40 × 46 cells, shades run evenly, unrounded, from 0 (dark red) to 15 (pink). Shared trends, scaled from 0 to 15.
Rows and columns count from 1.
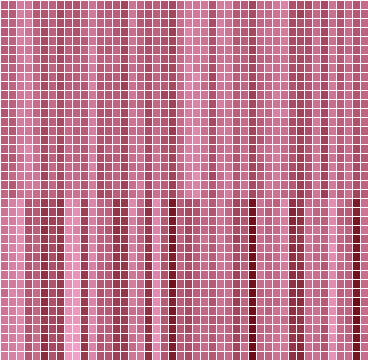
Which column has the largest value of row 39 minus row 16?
10
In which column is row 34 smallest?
45
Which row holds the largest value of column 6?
1
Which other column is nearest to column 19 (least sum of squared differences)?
6
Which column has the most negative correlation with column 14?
31
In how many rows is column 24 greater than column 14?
22
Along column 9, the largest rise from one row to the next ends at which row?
23
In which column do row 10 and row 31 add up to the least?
32
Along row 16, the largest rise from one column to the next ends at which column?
42
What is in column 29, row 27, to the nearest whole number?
9
